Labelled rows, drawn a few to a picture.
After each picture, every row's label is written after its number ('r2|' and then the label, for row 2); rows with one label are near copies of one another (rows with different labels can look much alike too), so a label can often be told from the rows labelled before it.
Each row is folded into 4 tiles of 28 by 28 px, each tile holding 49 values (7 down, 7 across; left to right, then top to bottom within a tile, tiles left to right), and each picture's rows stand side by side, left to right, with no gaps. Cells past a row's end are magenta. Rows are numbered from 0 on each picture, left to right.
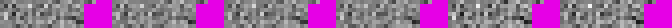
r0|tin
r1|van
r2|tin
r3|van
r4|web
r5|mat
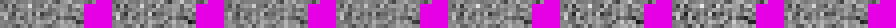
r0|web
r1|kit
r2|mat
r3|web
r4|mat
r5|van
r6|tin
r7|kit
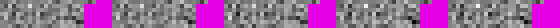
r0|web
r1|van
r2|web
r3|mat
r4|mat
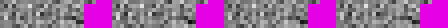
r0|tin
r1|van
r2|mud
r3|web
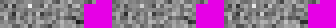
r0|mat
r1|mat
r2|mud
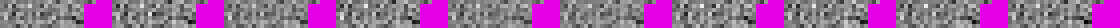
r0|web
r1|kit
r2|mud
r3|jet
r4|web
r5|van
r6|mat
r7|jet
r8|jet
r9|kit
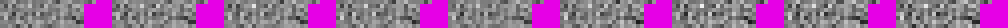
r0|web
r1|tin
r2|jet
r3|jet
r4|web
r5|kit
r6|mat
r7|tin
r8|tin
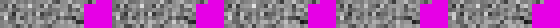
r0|web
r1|mud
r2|jet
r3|kit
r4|jet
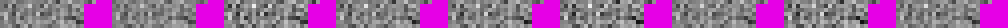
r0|jet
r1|mud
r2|tin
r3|jet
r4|kit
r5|kit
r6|kit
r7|kit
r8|mat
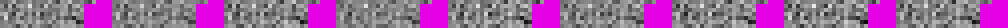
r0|web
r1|van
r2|kit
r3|mat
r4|mat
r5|tin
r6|kit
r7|tin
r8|kit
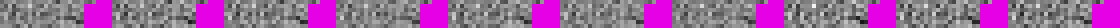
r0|kit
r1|kit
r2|web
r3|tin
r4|van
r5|van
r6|mat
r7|jet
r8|van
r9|web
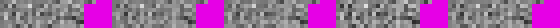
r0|tin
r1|mat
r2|mat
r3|tin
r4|mat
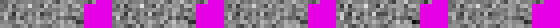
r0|mat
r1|mud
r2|mud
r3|van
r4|mat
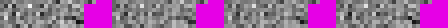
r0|jet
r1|mud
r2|mat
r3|mat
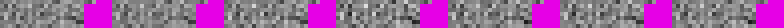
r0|tin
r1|van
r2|tin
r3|jet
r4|van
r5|web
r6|kit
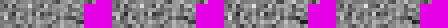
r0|tin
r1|web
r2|tin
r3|mat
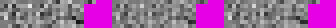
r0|van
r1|mud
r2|web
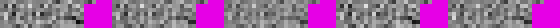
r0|web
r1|mud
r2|mud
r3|jet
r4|jet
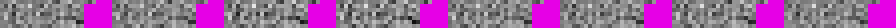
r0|van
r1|kit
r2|web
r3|web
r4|mud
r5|mud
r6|jet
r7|mat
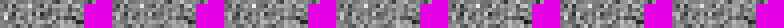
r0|web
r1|jet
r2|mat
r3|jet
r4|mat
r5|jet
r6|mud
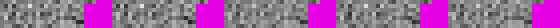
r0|mud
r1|jet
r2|mud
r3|mat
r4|mud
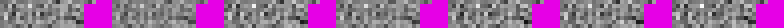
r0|web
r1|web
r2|jet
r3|tin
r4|mat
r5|van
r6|jet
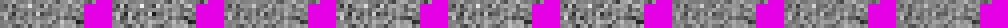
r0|mud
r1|mat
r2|tin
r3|tin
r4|mud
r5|tin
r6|mat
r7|jet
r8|mud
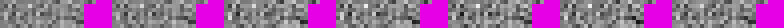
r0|tin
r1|tin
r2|van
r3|van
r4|tin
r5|jet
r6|tin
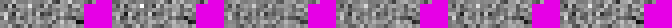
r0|van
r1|mat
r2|tin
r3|jet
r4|web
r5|kit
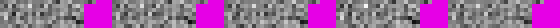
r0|web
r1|kit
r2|mud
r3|jet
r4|van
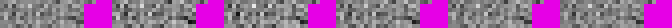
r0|tin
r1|kit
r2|mat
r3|kit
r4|jet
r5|mat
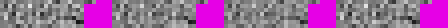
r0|web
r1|van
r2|kit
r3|web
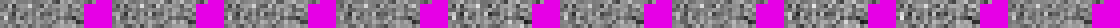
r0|van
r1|mud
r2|tin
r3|mat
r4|van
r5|van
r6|jet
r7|mud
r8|tin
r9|mud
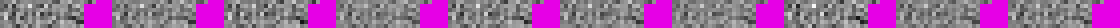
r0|tin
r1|mud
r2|van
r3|tin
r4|kit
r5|web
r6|mat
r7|jet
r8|tin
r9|web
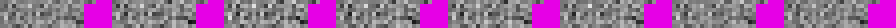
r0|mud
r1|kit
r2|web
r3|mat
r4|kit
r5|mat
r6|van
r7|jet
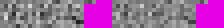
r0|web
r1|van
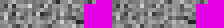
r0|van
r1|kit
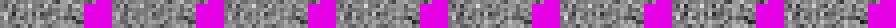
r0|web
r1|jet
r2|mat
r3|mat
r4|mud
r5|web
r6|web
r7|kit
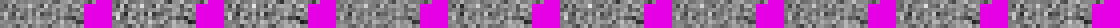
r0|tin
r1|web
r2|web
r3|mat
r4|jet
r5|jet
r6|jet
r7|mud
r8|mat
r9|van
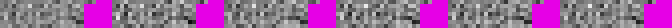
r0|mat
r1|van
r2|mud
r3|tin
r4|tin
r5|mat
